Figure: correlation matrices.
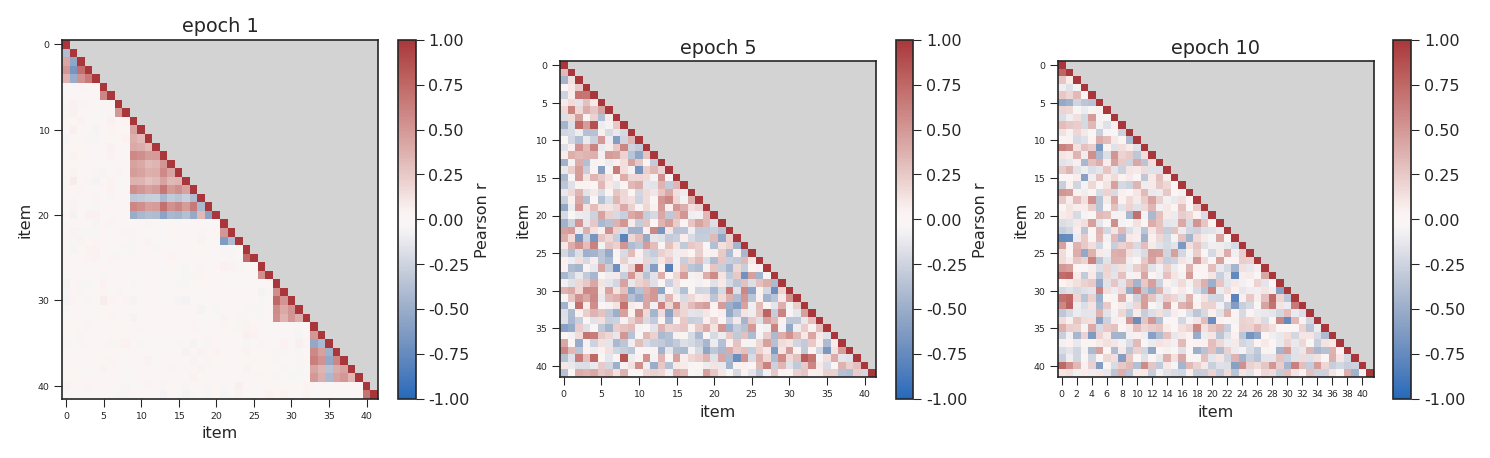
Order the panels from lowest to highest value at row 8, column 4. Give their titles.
epoch 1, epoch 10, epoch 5
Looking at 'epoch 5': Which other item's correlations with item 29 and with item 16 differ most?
28
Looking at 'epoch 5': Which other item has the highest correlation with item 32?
39
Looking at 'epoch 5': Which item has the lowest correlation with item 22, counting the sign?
13
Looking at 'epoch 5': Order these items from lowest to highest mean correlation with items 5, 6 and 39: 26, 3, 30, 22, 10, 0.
26, 0, 22, 10, 30, 3
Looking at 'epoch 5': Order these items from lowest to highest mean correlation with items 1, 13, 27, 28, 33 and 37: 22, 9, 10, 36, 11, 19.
22, 11, 36, 19, 9, 10
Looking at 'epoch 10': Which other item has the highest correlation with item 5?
30
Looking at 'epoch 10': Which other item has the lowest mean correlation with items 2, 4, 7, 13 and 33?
36
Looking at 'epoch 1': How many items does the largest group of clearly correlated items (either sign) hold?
12
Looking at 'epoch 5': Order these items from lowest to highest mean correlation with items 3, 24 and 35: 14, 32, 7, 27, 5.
27, 5, 14, 7, 32
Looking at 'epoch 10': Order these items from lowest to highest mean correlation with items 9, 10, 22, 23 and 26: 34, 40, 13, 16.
40, 34, 16, 13
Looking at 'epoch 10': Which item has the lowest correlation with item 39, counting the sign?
8
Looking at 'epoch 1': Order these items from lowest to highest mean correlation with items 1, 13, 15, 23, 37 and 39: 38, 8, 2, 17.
2, 8, 38, 17
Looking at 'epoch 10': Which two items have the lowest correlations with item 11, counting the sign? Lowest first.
5, 23
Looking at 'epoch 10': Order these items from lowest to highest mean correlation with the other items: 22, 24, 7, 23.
23, 22, 24, 7
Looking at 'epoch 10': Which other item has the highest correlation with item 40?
0
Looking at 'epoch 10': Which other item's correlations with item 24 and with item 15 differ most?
3
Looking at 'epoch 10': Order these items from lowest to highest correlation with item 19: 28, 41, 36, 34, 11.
41, 36, 28, 11, 34
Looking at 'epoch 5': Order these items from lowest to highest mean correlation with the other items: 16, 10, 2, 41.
10, 16, 41, 2
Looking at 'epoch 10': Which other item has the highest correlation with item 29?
34
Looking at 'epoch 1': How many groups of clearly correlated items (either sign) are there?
10
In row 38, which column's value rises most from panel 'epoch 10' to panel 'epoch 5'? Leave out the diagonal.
0
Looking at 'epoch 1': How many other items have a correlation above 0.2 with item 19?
9
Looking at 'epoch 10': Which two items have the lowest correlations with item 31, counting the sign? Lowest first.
23, 5
